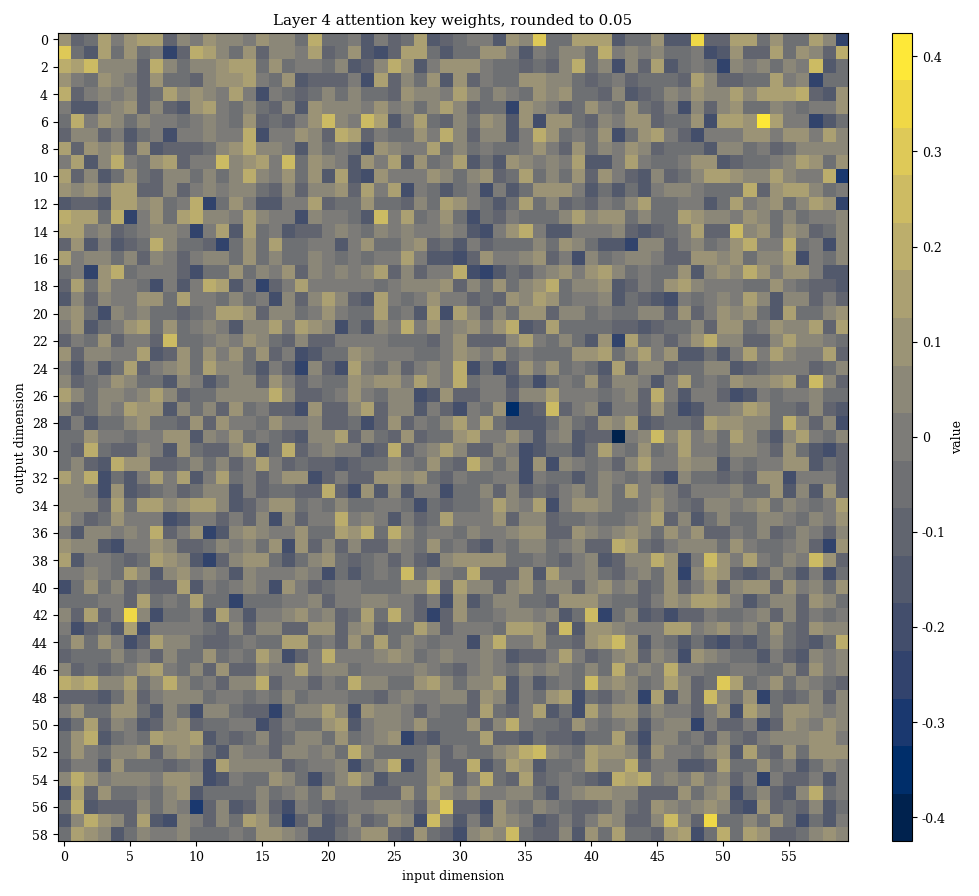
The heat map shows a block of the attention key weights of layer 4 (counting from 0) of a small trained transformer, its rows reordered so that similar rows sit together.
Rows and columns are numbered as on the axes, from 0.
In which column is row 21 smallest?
21
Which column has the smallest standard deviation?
38
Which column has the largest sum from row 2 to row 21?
14
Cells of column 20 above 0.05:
10
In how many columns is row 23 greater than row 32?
30
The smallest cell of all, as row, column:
29, 42
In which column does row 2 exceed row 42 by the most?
7
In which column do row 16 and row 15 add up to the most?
55
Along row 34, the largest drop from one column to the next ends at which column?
37
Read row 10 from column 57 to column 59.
0 0.2 -0.3
